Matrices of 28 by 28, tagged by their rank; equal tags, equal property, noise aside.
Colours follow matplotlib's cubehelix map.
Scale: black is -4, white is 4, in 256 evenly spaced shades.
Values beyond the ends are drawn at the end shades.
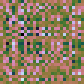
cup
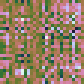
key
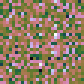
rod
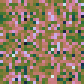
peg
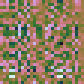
cup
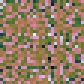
rod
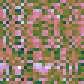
cup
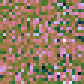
peg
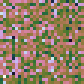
rod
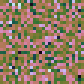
peg
